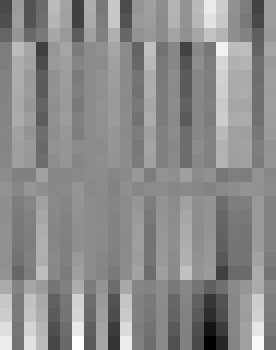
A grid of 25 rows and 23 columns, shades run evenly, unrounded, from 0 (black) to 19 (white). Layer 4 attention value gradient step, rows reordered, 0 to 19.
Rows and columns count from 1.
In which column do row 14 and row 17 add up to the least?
19
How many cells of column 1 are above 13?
4
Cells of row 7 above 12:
5
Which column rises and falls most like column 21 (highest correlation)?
20
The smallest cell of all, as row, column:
25, 18
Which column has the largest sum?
3
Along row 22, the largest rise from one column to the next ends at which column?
11
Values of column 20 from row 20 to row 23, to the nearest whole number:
8 10 10 10
